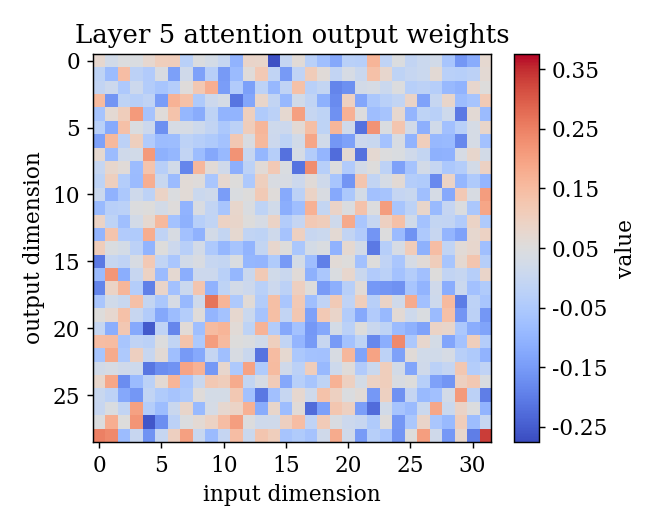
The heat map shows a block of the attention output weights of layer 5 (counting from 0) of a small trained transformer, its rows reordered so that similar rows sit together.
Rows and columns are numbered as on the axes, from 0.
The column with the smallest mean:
15
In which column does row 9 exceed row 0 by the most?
14
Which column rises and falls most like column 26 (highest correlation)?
1
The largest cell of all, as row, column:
28, 31
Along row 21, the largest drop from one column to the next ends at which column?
25
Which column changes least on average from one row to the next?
12
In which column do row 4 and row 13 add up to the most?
16
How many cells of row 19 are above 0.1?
5
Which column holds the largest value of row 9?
4
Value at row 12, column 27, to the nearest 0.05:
0
